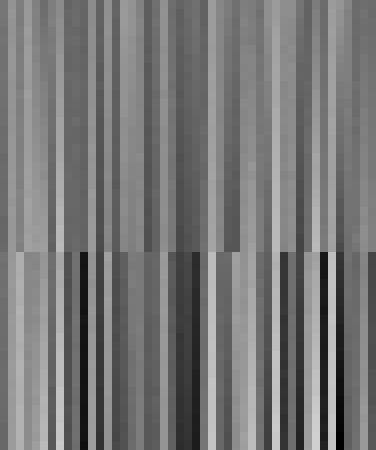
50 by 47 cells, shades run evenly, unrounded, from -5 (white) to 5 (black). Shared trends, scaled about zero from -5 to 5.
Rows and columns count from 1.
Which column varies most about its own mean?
43
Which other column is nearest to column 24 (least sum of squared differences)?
13
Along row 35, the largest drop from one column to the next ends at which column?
42
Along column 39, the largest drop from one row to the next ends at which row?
29
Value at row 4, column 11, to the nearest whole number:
1
